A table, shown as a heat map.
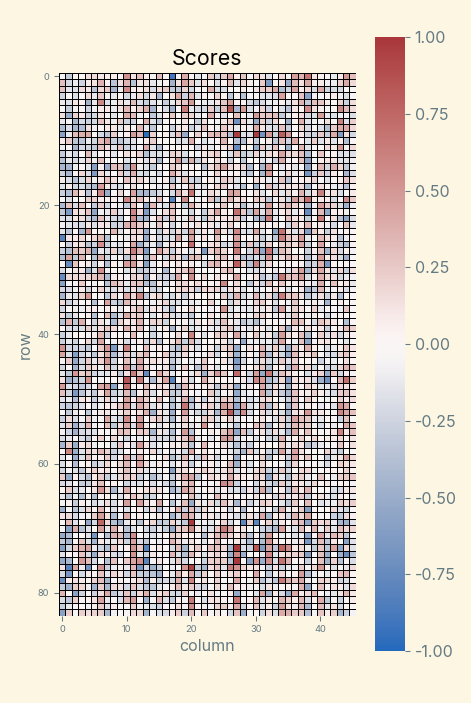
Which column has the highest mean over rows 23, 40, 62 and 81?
20
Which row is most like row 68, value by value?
64
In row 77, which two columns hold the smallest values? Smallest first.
1, 15
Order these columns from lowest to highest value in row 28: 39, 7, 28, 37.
28, 7, 39, 37
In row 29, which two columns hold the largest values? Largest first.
27, 30
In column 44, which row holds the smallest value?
74
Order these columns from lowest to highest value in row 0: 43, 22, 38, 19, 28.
22, 43, 28, 19, 38
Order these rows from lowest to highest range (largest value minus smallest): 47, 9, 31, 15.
15, 31, 47, 9
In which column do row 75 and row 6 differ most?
34
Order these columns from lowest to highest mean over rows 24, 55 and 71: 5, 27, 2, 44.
5, 2, 44, 27
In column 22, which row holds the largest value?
54
